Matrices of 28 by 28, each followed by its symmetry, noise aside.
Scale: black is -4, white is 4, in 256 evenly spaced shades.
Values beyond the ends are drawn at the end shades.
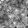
symmetric.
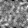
same after a half turn.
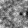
mirrored top to bottom.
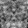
mirrored left to right.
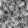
no symmetry.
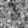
no symmetry.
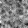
no symmetry.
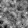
symmetric across the other diagonal.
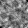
symmetric.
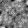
symmetric.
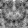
mirrored left to right.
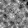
symmetric across the other diagonal.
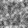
same after a half turn.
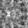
mirrored top to bottom.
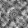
symmetric.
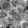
symmetric.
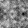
mirrored top to bottom.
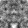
mirrored left to right.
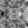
mirrored top to bottom.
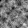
symmetric.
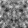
mirrored left to right.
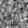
no symmetry.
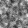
same after a half turn.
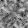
no symmetry.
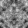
mirrored left to right.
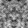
mirrored left to right.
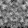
mirrored left to right.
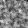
no symmetry.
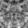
mirrored left to right.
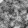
symmetric.
